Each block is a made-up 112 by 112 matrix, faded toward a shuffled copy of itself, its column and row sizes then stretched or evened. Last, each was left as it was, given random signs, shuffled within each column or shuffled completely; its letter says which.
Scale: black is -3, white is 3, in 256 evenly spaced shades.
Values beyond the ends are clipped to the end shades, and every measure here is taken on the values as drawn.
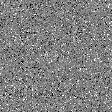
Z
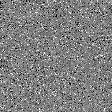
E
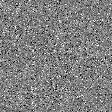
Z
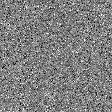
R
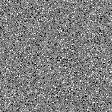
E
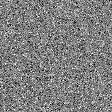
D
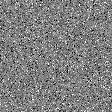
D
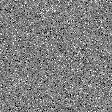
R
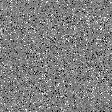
Z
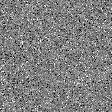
R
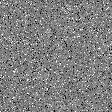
D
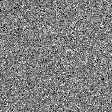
Z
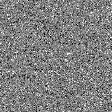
E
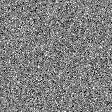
D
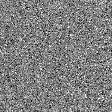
R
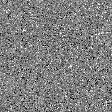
Z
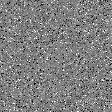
E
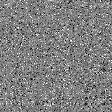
E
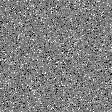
D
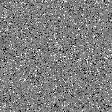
E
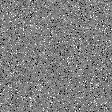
R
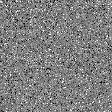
E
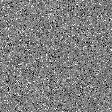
Z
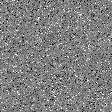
D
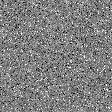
D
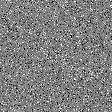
D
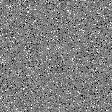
R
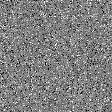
Z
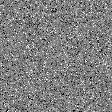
R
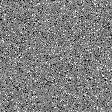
D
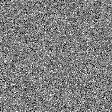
Z
